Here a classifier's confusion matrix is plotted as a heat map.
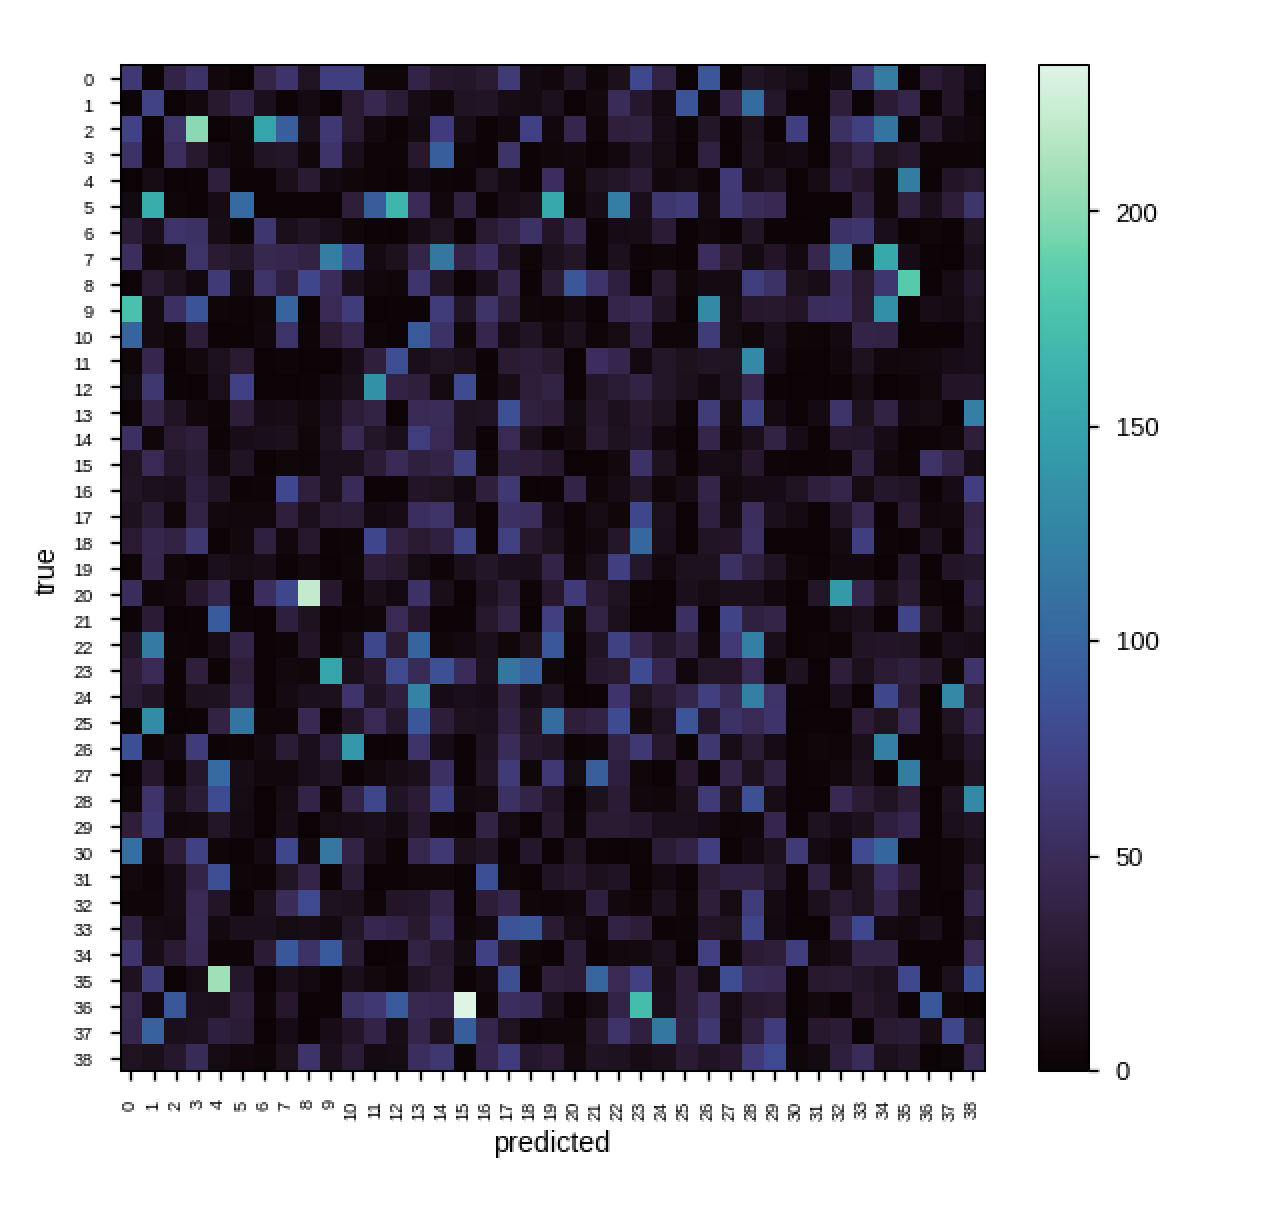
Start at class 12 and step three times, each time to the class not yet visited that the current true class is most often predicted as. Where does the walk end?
38
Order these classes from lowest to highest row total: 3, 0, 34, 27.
3, 27, 34, 0
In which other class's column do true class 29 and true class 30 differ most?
9
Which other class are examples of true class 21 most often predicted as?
4
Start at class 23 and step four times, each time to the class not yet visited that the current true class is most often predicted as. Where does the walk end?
7
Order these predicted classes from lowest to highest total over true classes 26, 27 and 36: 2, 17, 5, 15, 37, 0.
37, 5, 2, 0, 17, 15
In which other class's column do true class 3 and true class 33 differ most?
18
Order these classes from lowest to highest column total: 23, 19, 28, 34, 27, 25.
25, 27, 19, 23, 34, 28
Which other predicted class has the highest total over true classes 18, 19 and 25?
1
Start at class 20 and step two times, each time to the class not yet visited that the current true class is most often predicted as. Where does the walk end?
35
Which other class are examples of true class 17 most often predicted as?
23
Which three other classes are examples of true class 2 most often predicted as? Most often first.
3, 6, 34
